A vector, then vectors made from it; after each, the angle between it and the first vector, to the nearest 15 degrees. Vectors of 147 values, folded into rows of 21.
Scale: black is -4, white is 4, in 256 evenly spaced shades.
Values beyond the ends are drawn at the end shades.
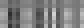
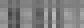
15 degrees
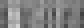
150 degrees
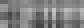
45 degrees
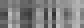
135 degrees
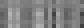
165 degrees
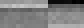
90 degrees
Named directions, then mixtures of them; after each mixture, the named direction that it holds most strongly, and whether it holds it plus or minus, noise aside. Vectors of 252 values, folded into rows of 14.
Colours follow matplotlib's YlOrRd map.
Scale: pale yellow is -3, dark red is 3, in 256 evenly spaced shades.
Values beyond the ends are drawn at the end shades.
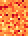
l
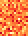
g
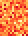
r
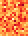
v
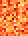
v, minus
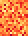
r, plus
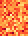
v, minus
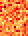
v, minus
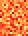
r, plus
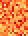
r, minus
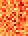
v, plus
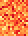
l, plus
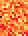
r, plus
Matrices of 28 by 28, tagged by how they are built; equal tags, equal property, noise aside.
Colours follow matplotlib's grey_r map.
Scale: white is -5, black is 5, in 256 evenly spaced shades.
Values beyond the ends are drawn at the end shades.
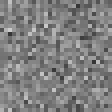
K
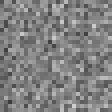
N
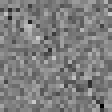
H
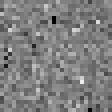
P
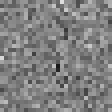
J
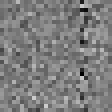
J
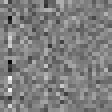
J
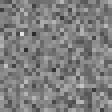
N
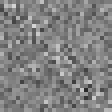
H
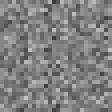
N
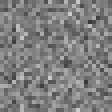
N
